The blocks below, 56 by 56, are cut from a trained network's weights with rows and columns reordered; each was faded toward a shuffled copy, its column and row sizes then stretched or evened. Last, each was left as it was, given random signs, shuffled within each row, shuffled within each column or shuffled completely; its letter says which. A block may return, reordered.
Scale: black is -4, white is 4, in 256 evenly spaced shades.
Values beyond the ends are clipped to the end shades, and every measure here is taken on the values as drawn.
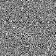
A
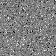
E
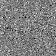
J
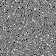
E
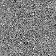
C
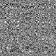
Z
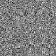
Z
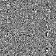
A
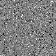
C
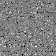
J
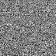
J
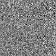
A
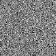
C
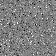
E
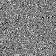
J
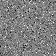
E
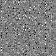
C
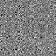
Z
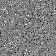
E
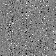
C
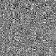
Z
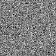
A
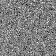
E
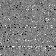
J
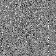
C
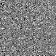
A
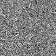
C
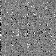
A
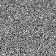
J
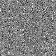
C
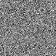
J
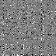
A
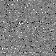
J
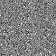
C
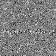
J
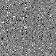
C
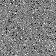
E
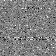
J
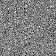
C
